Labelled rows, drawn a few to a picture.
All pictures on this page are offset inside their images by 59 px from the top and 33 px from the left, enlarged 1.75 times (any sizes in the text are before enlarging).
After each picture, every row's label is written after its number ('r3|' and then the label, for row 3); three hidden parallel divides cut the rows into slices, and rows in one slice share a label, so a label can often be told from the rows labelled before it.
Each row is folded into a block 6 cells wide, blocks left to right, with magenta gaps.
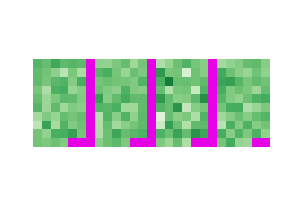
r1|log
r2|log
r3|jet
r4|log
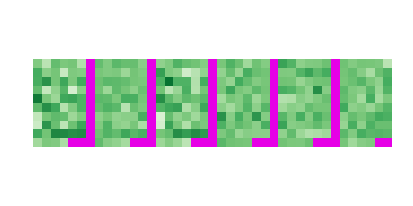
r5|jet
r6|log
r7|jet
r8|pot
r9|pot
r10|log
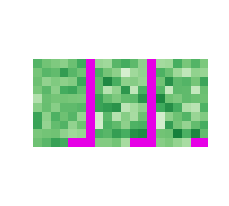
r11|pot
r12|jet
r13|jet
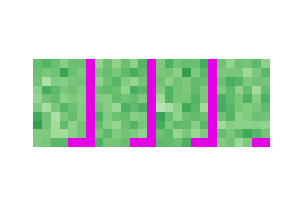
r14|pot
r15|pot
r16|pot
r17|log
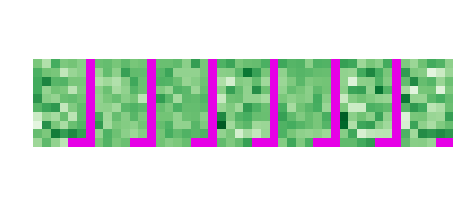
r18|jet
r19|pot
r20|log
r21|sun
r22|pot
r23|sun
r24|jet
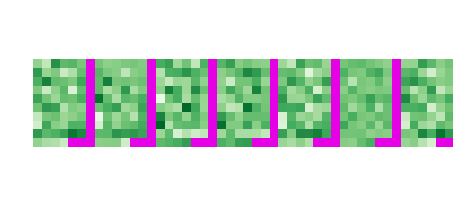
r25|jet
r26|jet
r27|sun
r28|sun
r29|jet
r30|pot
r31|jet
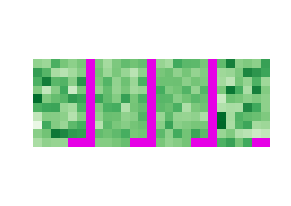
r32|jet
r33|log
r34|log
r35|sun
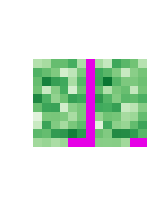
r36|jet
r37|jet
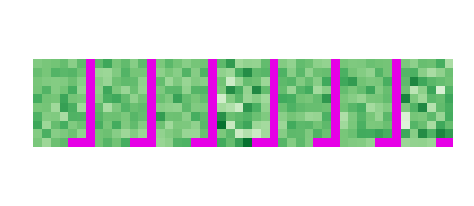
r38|pot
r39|pot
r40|pot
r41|sun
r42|log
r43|log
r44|jet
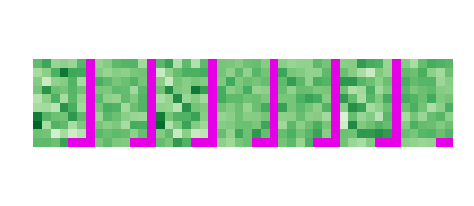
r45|sun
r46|log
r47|sun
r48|log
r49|log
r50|jet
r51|log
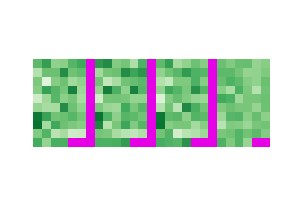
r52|sun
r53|sun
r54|sun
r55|log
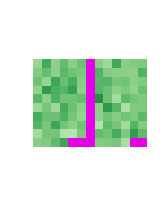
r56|pot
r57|log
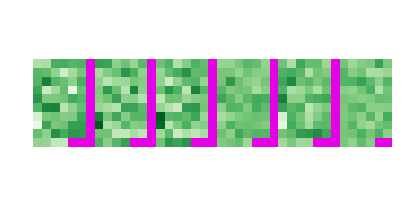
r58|jet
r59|sun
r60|sun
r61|log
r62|jet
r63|log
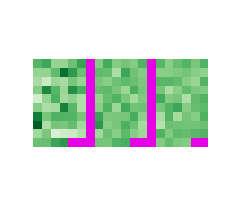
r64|sun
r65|pot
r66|log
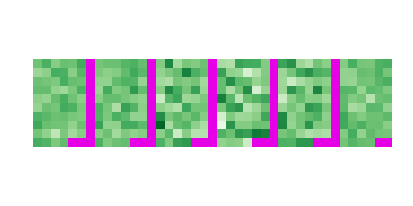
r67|pot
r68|pot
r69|sun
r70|jet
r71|sun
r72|pot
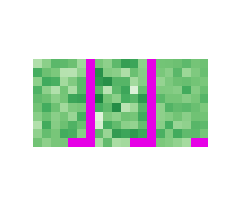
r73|log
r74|jet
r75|log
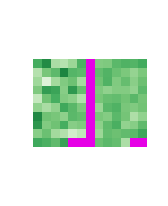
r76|sun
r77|log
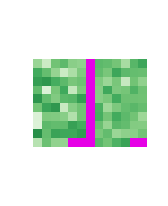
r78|jet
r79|pot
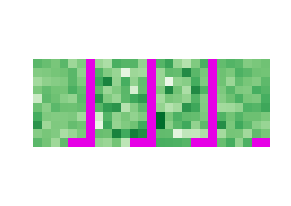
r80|pot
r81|jet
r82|sun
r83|pot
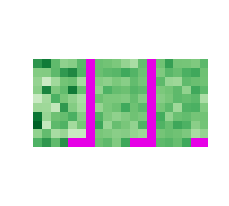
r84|sun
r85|pot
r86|pot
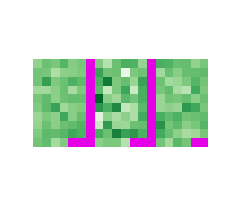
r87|log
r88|jet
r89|pot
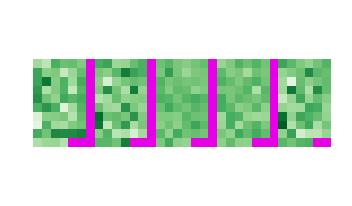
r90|jet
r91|sun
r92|log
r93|log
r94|sun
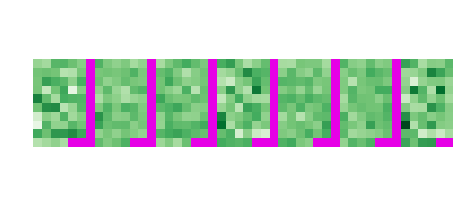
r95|jet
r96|pot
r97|log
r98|sun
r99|log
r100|pot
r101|sun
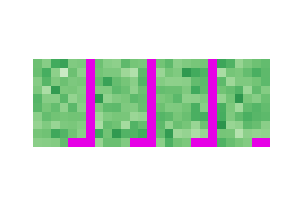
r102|log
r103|log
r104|pot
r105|pot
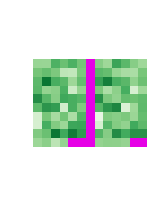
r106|jet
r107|jet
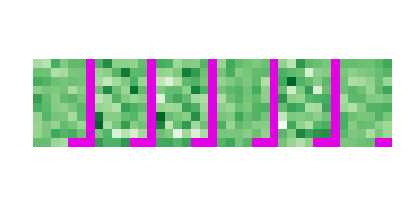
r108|log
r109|sun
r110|sun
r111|pot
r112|jet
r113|pot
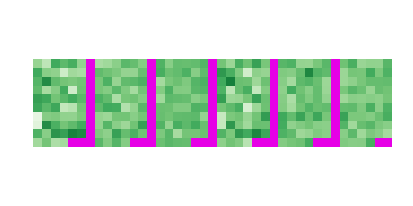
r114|jet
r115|log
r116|pot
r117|jet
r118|pot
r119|pot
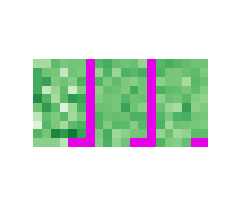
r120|jet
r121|pot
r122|pot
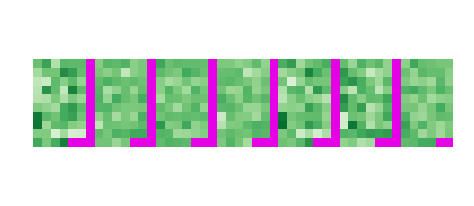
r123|sun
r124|log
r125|pot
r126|log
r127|sun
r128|jet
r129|pot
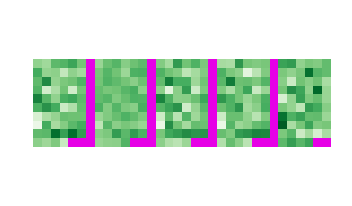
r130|jet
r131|log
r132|jet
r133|jet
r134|sun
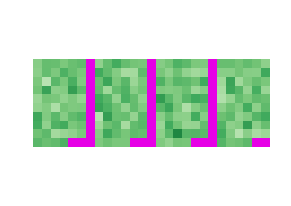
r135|pot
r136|log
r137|log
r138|pot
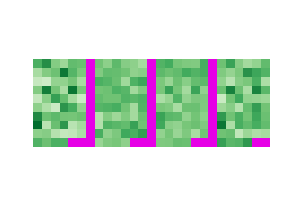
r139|sun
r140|log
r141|pot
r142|sun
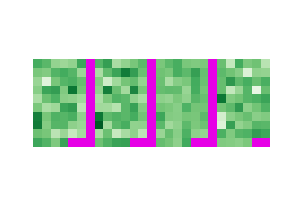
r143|sun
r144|sun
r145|pot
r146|jet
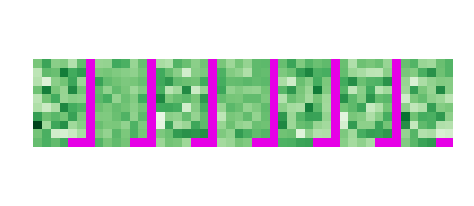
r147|sun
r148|log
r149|jet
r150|log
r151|sun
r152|jet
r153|sun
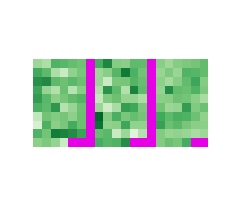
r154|jet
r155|sun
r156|pot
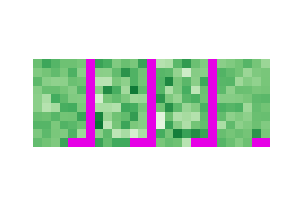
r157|pot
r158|sun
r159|jet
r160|log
